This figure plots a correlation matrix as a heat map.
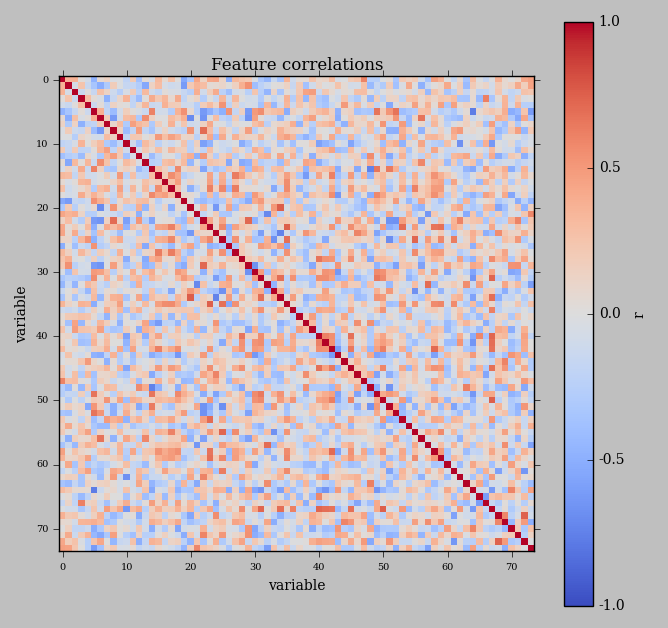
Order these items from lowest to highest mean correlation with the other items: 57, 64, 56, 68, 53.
64, 56, 68, 57, 53
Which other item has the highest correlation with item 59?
23
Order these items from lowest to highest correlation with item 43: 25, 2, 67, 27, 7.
67, 27, 7, 2, 25
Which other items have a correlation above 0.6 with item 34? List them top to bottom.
20, 31, 67
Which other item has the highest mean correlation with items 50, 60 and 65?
40
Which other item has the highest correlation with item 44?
69
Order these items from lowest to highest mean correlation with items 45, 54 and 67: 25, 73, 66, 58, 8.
66, 73, 25, 8, 58
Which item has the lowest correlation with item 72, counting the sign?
61
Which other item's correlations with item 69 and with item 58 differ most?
32
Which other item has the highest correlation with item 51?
14
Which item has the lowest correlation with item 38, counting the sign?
15
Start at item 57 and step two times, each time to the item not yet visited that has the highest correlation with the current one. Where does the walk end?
63
